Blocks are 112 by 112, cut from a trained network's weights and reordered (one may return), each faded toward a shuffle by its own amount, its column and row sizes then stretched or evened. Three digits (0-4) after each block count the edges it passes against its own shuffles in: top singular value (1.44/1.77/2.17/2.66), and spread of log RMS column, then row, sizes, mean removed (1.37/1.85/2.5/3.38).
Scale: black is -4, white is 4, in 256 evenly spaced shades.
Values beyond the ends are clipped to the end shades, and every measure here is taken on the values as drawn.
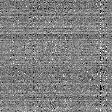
3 3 0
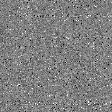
0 1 2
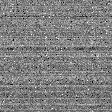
3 0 1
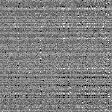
4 3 2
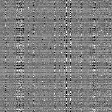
4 4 0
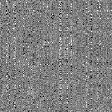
3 3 0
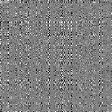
4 4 3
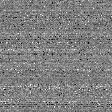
2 0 3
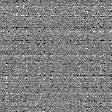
3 3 2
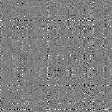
3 3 3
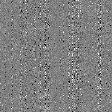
0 4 0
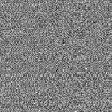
4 0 1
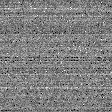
3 0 2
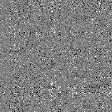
2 3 2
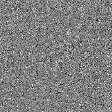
1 1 0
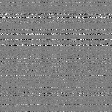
2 0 4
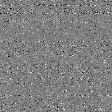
0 0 3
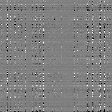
4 4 3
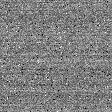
1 0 0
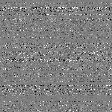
0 1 4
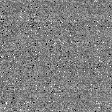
0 2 2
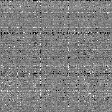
3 3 3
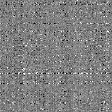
2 1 3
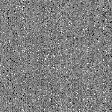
1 2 0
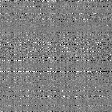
3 0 4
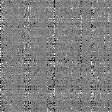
3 4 1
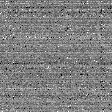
3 1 2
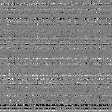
4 2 4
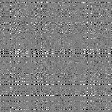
4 3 4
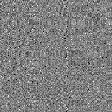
3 1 0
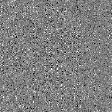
2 3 1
